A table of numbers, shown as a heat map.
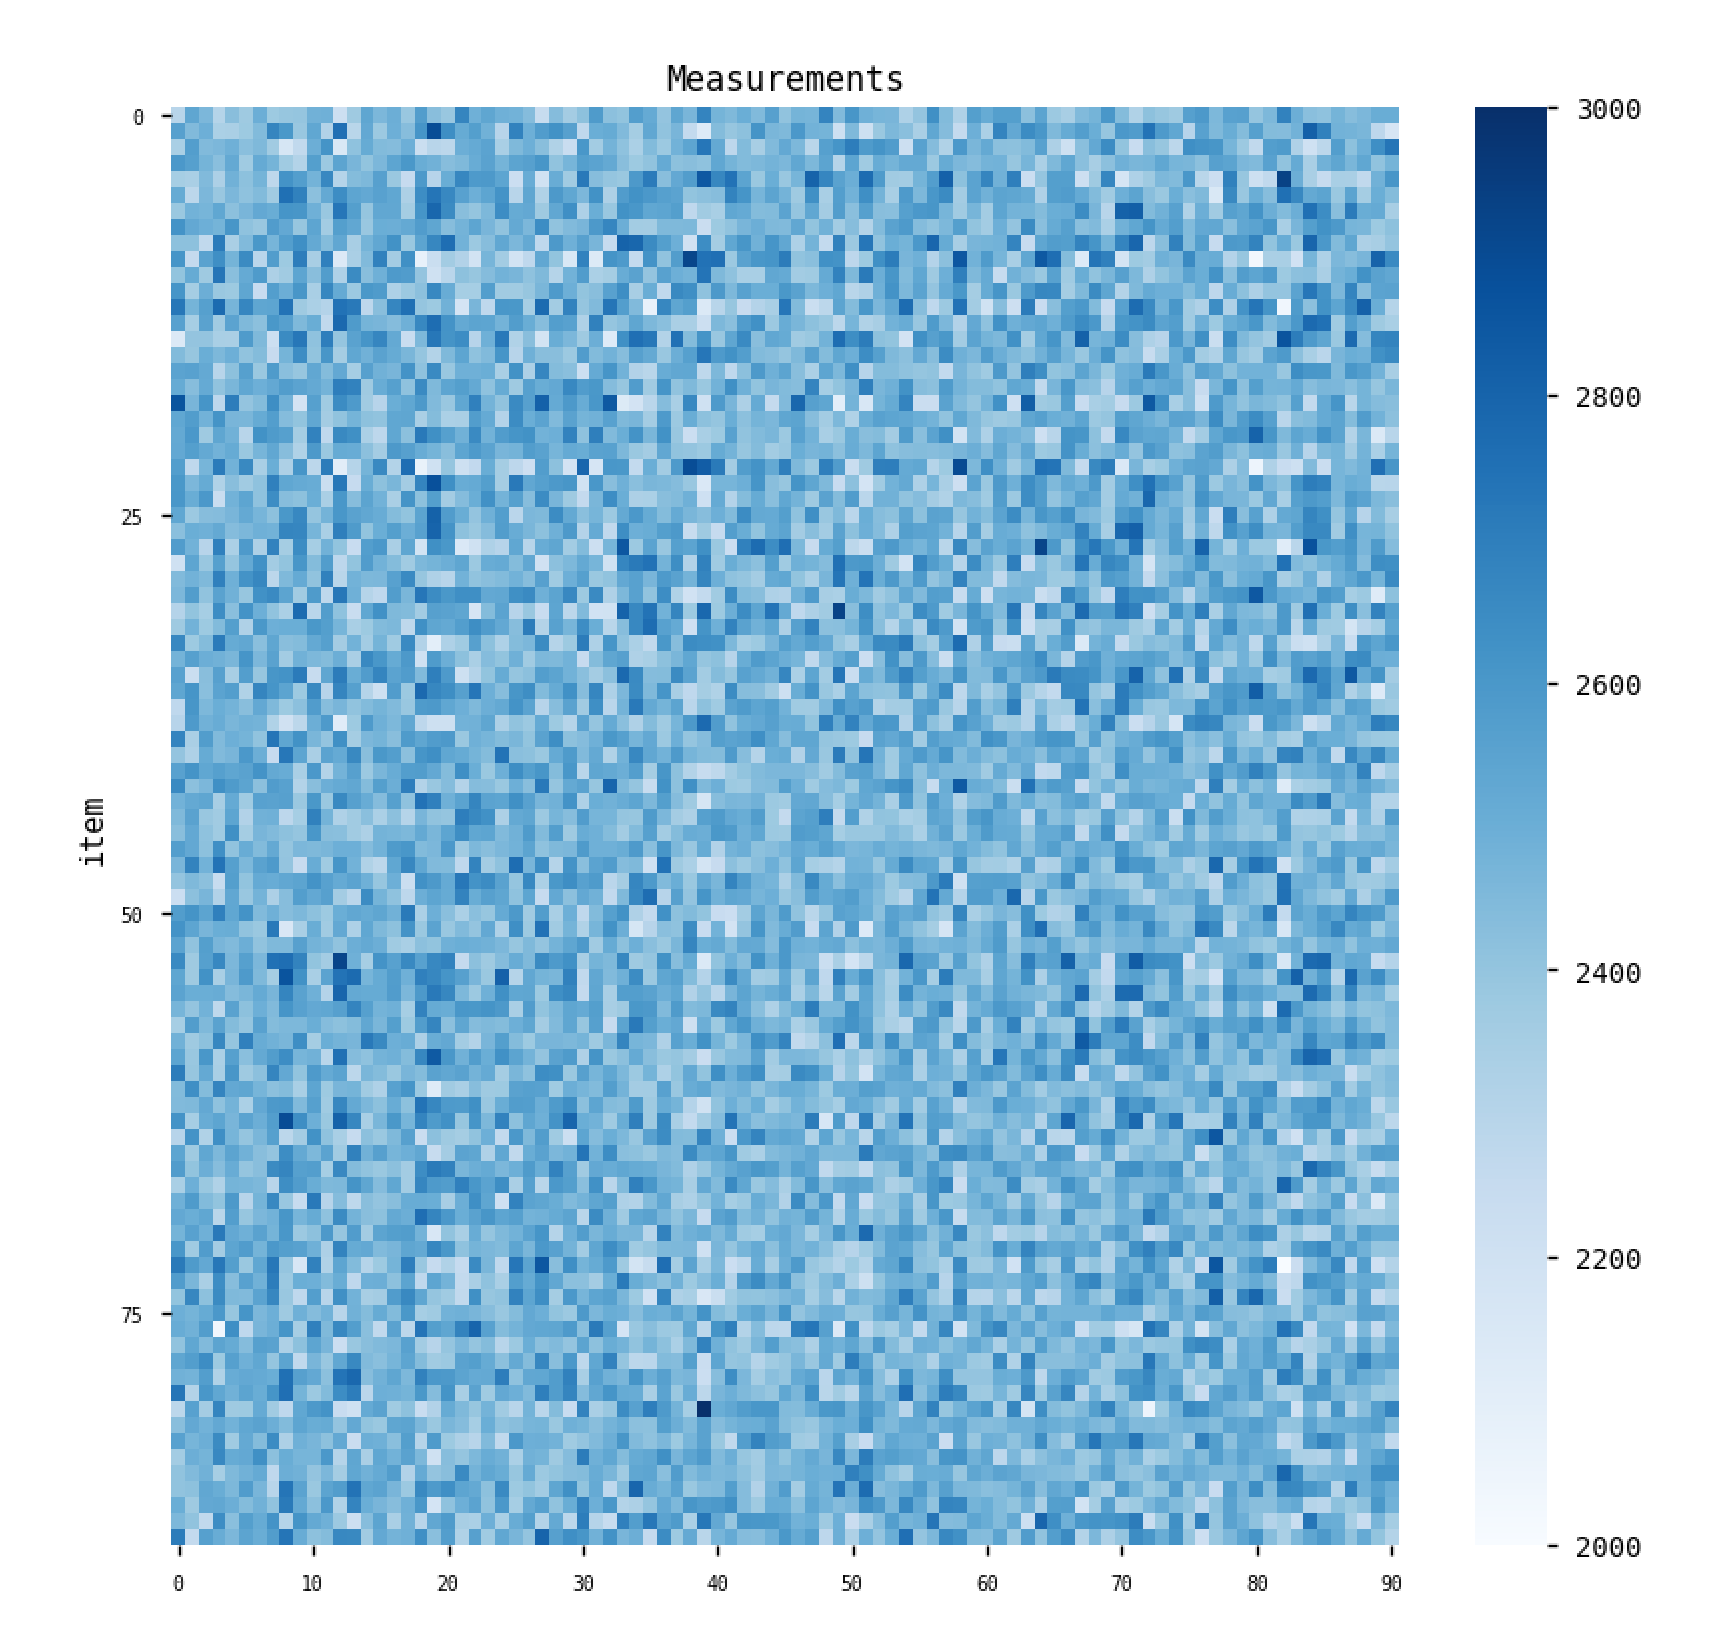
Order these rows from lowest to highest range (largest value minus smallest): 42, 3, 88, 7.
3, 7, 88, 42
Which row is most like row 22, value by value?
9
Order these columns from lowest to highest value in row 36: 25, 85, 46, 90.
90, 46, 25, 85
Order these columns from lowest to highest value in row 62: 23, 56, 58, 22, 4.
58, 23, 4, 56, 22
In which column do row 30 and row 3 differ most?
80
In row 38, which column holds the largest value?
39
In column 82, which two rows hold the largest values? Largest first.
4, 14
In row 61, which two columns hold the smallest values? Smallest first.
19, 83
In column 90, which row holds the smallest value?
1
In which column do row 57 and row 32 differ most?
87
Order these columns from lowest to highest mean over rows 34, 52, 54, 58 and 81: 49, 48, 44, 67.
48, 44, 67, 49
